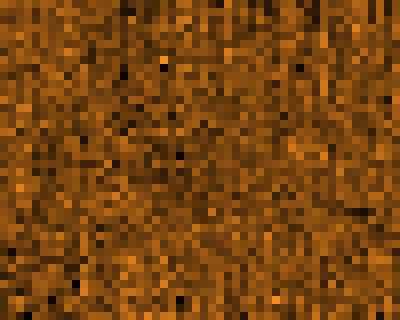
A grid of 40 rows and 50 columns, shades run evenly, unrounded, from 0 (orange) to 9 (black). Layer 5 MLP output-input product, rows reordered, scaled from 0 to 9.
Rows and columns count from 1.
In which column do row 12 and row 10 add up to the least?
41
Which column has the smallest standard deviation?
33
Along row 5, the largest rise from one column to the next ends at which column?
42
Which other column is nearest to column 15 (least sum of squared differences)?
12
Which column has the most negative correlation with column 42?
4
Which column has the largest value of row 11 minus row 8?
21
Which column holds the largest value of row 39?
23
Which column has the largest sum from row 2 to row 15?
16
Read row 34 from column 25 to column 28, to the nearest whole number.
5 6 4 4
